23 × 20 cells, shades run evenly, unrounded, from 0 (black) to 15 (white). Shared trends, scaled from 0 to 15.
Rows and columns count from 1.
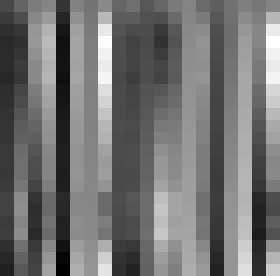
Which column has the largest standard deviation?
20
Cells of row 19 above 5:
13
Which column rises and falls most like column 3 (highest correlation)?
19
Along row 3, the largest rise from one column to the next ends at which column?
6
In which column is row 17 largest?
12
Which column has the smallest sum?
5
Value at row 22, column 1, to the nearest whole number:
2
